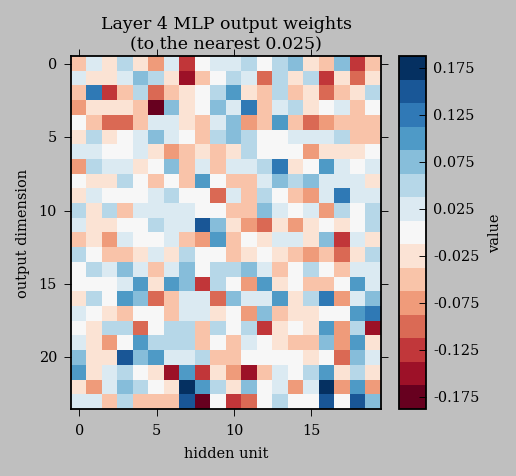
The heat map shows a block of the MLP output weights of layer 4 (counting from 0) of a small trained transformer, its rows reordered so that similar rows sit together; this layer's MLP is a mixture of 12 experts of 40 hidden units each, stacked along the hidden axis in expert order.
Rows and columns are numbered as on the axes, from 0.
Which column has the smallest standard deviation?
14
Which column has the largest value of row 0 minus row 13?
17
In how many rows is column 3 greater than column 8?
13
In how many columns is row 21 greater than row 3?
9
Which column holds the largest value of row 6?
11
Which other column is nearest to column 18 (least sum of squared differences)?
7
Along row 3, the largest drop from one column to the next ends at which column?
12
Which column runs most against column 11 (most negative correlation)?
0
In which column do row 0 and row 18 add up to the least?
19
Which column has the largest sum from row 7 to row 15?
6
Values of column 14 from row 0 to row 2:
0.075 -0.025 -0.05
